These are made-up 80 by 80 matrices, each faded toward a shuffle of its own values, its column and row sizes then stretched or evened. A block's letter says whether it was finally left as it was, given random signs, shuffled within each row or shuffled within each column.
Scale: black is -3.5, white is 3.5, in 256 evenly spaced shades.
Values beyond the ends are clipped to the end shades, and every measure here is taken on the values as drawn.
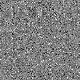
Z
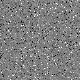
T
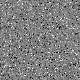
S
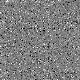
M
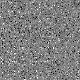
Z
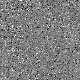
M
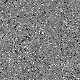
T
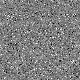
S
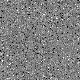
T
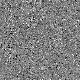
T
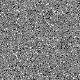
M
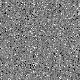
Z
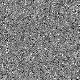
T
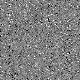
Z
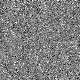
S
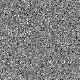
M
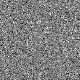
M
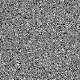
Z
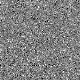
M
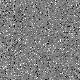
T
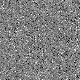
T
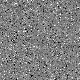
T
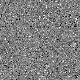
M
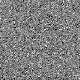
Z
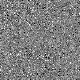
M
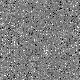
T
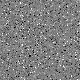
T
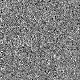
T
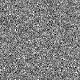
Z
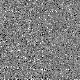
M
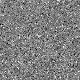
S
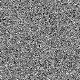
T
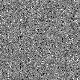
T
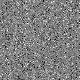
T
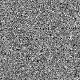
S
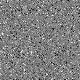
S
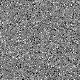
M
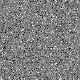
M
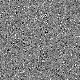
T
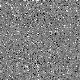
Z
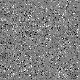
Z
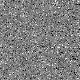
M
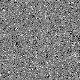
M
